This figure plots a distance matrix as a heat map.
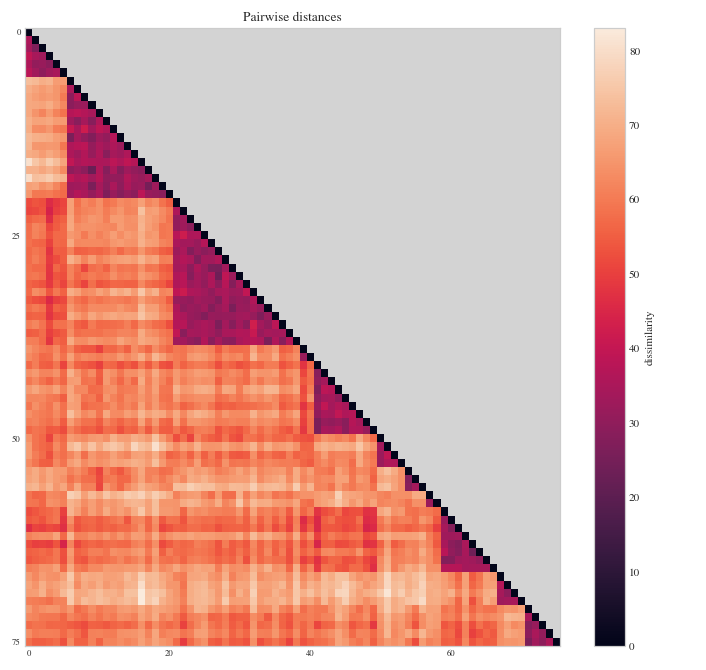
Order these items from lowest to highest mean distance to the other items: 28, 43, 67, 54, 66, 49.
49, 28, 43, 66, 54, 67
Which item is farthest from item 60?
69
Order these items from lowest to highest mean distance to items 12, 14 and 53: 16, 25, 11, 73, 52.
11, 16, 52, 73, 25
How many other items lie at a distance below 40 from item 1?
5
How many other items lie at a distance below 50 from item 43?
8
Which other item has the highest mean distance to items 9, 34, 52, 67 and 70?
56
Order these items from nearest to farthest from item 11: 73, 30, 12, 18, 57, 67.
18, 12, 73, 30, 67, 57
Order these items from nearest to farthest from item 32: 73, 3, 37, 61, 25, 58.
25, 37, 3, 61, 73, 58
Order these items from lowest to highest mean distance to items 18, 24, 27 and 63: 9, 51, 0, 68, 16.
9, 16, 0, 68, 51
